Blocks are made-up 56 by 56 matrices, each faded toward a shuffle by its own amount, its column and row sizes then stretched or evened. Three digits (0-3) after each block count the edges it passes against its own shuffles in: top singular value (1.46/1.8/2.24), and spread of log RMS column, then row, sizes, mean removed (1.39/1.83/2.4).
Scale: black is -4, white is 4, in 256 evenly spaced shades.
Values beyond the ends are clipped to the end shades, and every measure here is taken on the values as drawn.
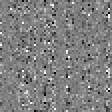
1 3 0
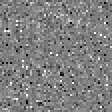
1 1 0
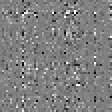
2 3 2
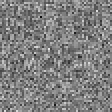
2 0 0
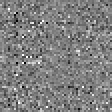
0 2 2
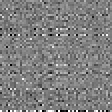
3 1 3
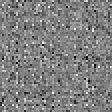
2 2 1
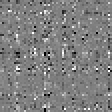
2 3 2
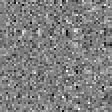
2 1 1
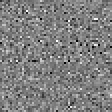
1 0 2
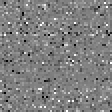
0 0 2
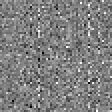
2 2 0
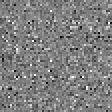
1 1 2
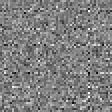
2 1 2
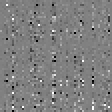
1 3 1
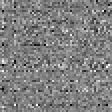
1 2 3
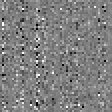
1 3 1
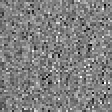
1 1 0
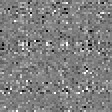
2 1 3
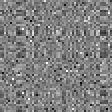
3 0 1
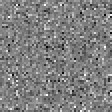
0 2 1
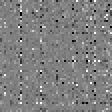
1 3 2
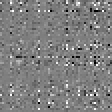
1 3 3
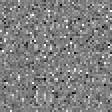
1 1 0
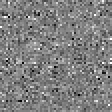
1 1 2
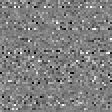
0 0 3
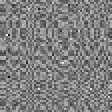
3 0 0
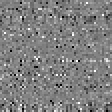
2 1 2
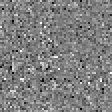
0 1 1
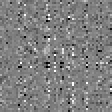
1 3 1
